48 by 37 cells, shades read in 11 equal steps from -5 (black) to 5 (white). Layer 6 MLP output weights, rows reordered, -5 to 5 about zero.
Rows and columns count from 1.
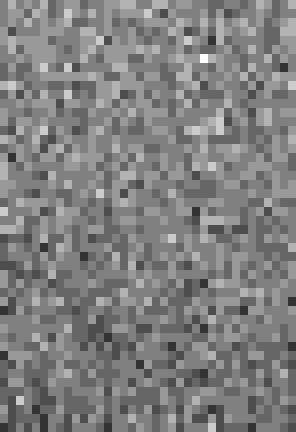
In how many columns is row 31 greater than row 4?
9
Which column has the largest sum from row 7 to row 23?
28
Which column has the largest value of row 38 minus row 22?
5
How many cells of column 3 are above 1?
4
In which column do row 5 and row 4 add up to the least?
27
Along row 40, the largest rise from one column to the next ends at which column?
2
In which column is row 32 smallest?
26
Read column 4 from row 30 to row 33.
1 -1 -1 0
